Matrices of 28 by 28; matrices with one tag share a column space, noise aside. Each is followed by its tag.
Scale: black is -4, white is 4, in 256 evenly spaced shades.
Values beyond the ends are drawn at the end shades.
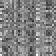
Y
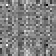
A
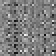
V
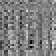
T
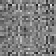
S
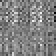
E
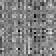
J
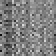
V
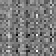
V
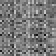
V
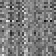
Y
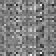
S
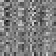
E
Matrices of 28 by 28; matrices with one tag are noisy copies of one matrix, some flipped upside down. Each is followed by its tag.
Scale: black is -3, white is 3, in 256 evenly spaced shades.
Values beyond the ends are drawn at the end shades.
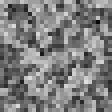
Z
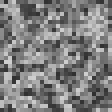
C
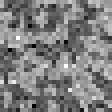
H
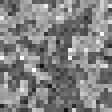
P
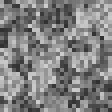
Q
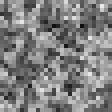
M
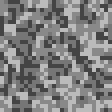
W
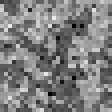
P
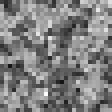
P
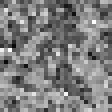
P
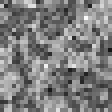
Q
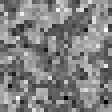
P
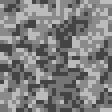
P
